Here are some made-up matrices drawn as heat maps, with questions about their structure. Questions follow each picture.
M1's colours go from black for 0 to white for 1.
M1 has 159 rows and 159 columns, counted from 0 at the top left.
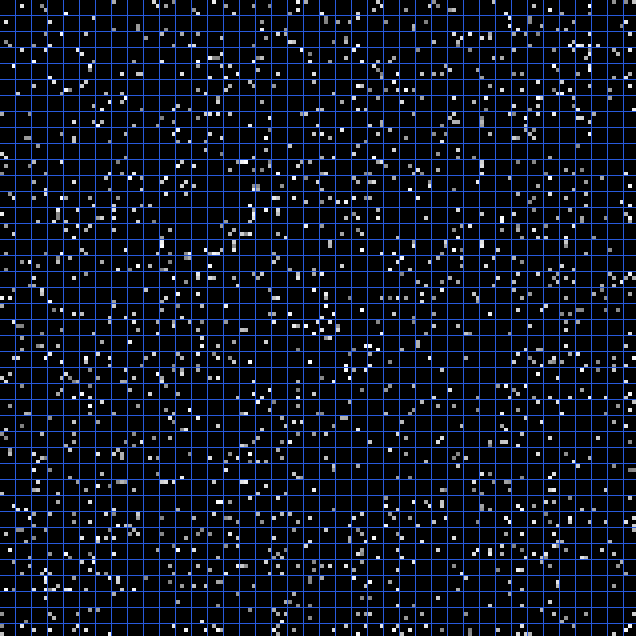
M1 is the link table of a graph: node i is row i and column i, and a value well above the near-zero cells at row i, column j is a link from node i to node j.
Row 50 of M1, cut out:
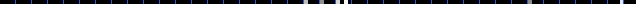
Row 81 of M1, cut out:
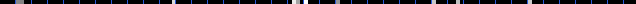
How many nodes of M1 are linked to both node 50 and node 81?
3
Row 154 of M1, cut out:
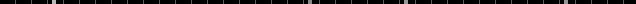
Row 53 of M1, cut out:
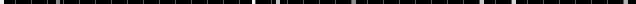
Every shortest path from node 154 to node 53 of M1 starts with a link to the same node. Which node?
node 141
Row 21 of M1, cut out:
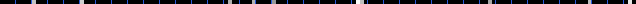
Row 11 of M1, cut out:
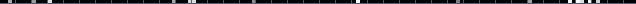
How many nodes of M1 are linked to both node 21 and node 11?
4
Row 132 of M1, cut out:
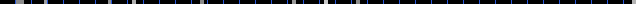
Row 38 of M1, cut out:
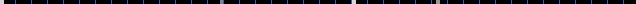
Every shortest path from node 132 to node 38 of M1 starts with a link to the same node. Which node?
node 158
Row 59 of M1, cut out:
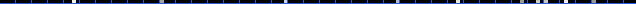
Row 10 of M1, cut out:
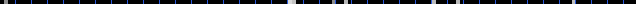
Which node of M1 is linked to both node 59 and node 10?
node 114
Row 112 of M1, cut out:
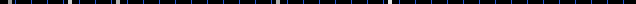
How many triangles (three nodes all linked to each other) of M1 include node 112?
0
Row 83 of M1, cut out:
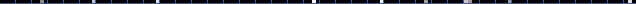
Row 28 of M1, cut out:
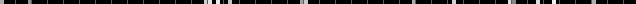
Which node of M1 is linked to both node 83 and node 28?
node 127
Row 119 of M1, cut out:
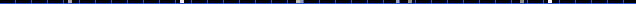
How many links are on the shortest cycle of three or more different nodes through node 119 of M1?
3
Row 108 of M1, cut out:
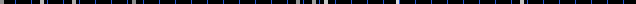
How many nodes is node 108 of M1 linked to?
9
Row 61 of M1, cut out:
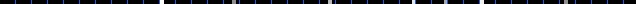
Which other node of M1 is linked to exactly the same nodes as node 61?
node 60
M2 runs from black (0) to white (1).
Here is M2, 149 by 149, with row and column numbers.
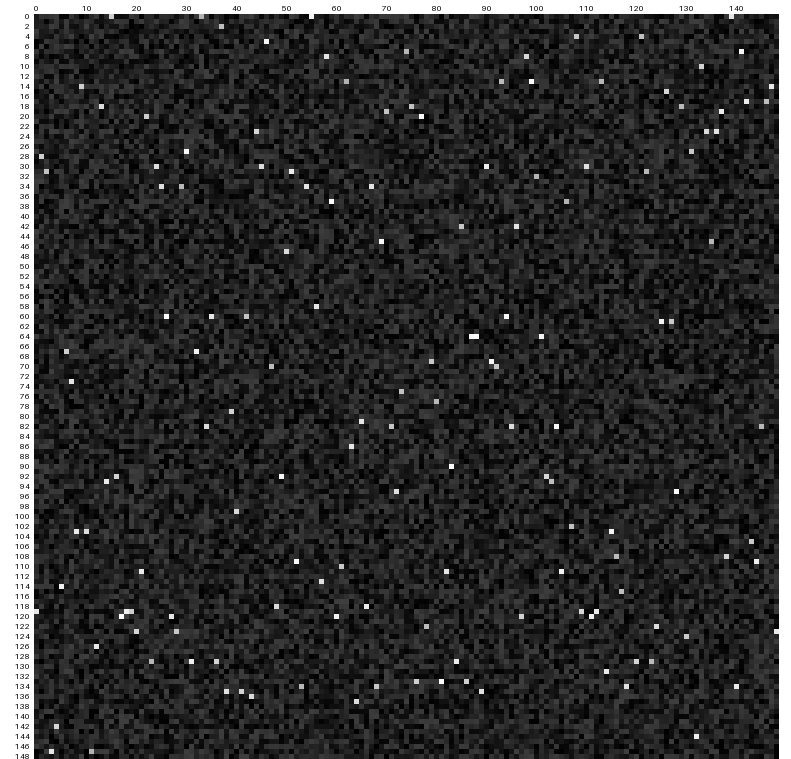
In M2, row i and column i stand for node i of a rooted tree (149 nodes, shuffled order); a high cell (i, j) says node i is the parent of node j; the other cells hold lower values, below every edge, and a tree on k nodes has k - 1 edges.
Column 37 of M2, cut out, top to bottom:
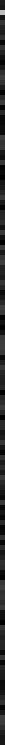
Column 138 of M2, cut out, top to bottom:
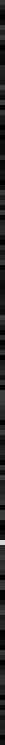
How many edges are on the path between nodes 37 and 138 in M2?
9
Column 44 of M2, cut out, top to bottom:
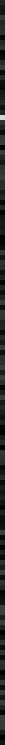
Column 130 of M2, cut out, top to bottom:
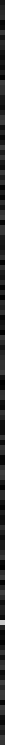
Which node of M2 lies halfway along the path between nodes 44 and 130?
31
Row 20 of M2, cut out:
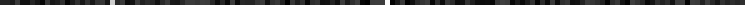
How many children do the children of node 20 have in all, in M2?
1
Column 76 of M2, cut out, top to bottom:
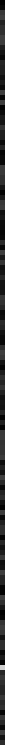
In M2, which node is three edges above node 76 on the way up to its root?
103
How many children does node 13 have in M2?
4
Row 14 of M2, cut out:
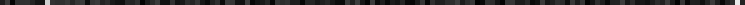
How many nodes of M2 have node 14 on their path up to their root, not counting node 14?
4
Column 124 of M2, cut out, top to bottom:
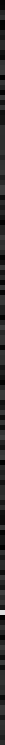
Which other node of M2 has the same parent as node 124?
78
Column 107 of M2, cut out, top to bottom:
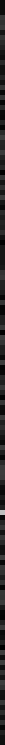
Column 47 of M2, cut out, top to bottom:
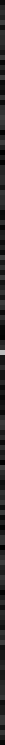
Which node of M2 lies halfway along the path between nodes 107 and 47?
92
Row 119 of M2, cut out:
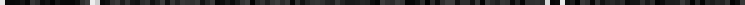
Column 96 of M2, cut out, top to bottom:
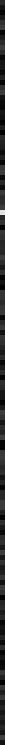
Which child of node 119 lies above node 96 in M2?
18
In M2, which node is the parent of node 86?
133
